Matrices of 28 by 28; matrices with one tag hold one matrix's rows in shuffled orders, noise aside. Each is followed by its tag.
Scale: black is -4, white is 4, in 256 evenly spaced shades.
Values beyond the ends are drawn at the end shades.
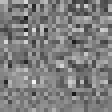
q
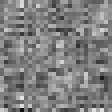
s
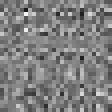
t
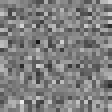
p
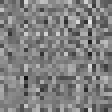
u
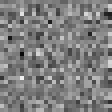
p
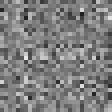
t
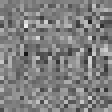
u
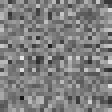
p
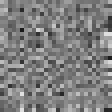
p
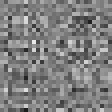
q
